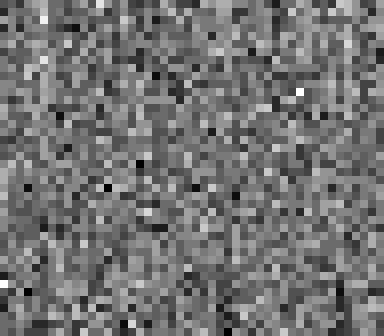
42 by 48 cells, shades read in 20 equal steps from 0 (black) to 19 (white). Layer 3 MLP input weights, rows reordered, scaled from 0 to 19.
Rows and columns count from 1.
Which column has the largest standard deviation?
6
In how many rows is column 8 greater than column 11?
17
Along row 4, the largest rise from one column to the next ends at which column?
11
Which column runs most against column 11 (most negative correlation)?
12
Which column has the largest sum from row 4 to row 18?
44
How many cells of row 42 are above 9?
14
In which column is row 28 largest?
13
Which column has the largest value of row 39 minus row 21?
18
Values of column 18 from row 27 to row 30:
12 4 6 10
